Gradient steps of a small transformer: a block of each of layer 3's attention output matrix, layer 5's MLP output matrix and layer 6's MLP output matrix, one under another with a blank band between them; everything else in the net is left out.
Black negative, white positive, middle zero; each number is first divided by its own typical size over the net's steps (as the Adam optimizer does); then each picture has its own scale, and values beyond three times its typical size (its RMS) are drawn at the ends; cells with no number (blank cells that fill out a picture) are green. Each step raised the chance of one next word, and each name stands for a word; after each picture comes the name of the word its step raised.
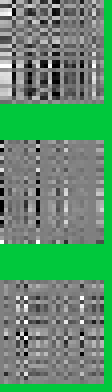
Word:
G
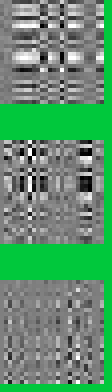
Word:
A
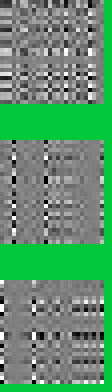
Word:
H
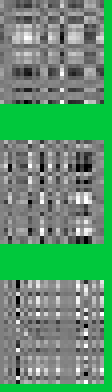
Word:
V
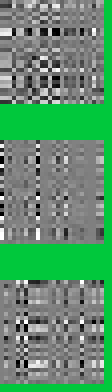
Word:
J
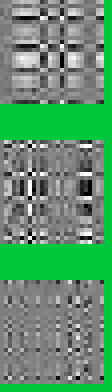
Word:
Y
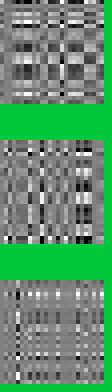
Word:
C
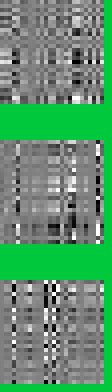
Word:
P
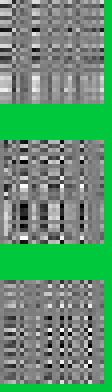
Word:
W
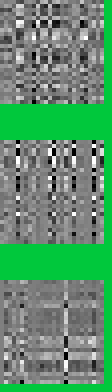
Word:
A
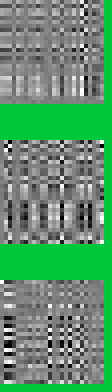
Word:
W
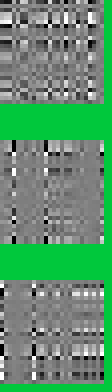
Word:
C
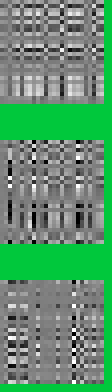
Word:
W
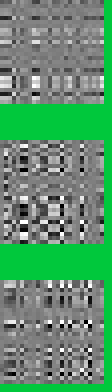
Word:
J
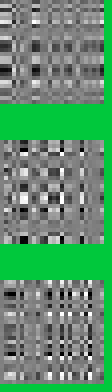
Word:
C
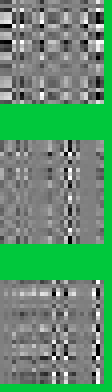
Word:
C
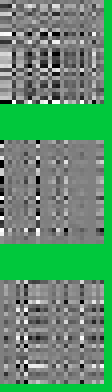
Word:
H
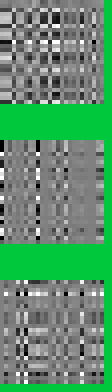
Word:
C
